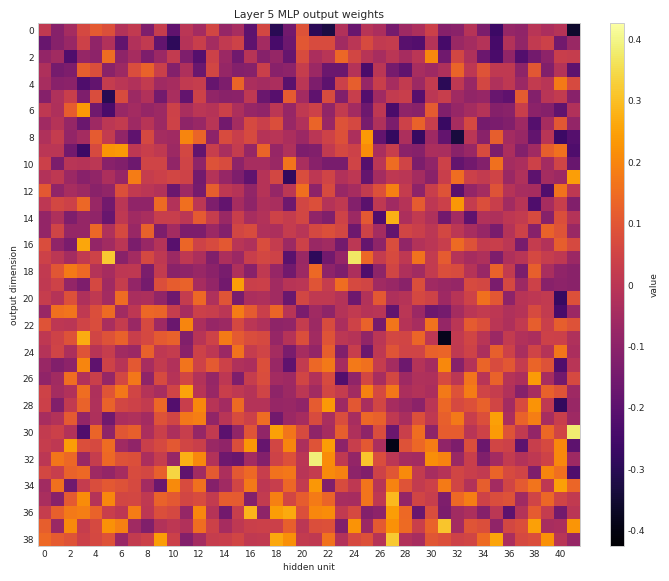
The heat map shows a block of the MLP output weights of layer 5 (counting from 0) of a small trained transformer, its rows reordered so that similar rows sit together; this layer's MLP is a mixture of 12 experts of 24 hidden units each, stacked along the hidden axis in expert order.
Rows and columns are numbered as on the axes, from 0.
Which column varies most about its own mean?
27
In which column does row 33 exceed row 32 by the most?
10
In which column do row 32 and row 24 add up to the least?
14
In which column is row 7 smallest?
31
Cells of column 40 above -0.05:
27
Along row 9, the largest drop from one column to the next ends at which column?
41
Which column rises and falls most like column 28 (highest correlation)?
16
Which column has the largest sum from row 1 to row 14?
20
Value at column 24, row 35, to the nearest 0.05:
-0.05
